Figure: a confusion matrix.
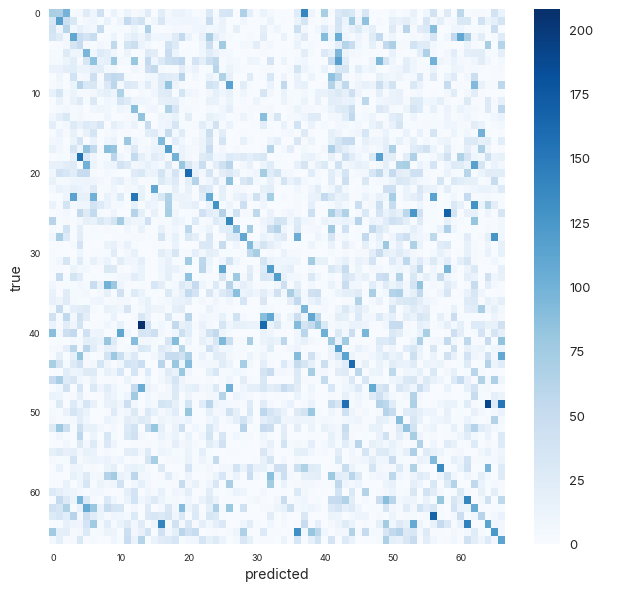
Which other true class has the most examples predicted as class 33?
27
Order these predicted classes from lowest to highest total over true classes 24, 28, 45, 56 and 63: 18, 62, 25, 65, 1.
25, 18, 1, 65, 62
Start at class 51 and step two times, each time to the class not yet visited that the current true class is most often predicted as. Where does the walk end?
36
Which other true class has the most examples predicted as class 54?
34
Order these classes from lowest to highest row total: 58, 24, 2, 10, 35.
10, 2, 24, 58, 35
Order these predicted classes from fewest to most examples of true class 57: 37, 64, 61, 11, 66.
11, 66, 61, 37, 64
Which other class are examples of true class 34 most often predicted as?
8
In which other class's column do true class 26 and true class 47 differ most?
13
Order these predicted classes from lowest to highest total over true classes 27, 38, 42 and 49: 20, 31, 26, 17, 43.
26, 17, 31, 20, 43
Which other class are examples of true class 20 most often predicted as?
31
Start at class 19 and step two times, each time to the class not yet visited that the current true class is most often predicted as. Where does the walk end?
5
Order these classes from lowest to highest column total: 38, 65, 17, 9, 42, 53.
65, 38, 9, 17, 42, 53
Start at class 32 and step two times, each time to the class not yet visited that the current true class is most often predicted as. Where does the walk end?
58
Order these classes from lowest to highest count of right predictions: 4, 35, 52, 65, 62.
4, 35, 52, 62, 65
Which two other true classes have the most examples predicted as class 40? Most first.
3, 0
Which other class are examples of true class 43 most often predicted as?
66
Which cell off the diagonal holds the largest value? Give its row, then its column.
39, 13
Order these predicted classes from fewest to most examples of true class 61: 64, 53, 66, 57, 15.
53, 15, 64, 66, 57
